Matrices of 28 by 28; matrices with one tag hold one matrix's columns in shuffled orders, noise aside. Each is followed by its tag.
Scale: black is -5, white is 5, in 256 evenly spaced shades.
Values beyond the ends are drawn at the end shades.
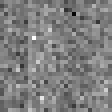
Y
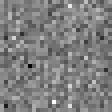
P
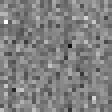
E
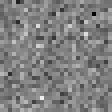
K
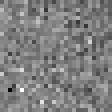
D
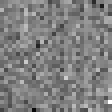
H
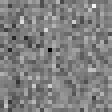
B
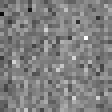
Y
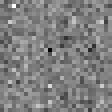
B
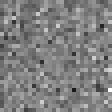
D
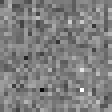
D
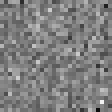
H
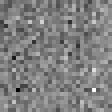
D
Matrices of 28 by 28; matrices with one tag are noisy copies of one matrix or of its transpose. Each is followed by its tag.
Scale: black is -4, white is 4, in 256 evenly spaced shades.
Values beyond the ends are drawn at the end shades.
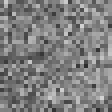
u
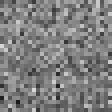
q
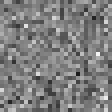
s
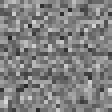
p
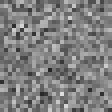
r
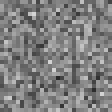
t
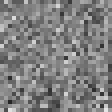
s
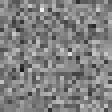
t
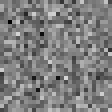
t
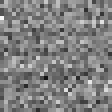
p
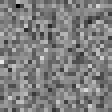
p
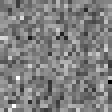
s
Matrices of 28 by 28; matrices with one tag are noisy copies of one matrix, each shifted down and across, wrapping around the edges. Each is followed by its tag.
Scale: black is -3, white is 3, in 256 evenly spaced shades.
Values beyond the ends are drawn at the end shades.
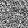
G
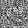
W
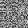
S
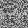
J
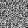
W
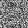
G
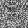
W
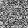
G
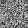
W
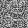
W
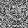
W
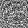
J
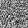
J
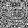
J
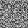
S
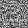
J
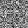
S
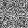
S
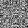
S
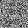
G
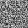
W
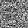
G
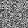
S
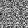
S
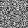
S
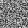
W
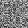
S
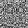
S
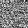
G
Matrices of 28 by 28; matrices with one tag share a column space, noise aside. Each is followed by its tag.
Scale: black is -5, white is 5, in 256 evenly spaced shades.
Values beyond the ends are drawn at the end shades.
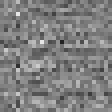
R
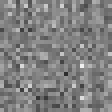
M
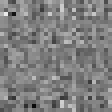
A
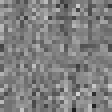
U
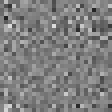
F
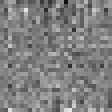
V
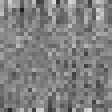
V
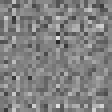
F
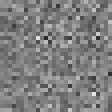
F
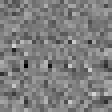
R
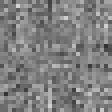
U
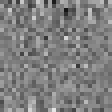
V
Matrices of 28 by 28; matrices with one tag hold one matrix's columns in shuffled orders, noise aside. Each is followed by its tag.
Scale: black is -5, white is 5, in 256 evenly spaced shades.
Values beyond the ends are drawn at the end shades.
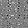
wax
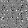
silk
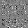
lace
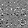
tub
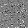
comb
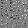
wax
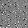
comb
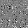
lace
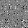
lace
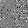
silk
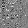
wax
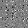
silk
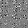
wax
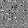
silk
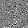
comb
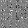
silk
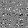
tub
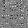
wax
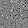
wax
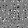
silk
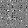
silk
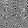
wax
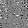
wax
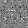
silk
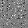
wax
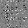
silk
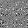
tub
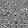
tub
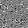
lace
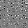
wax
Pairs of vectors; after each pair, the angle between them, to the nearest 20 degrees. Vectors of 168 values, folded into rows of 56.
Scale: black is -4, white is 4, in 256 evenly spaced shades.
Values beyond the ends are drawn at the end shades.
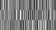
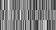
40 degrees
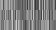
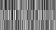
140 degrees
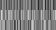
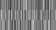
40 degrees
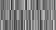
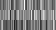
40 degrees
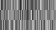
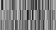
60 degrees
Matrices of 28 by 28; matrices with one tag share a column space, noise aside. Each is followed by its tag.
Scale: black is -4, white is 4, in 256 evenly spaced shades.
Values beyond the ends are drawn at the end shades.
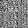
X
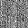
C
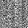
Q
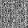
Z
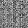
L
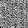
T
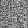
C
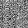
Q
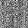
C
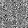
Q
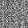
C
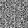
Q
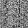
L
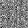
Q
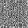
T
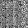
L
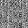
Z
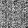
X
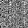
L
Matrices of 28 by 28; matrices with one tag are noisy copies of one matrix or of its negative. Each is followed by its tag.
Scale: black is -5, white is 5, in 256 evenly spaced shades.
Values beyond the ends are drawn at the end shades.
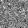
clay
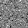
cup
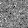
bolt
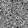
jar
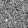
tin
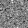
jar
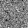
tin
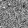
clay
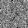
jar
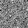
jar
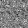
clay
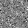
jar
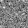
clay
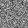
jar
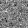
bolt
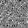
cup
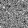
clay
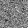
tin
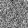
jar
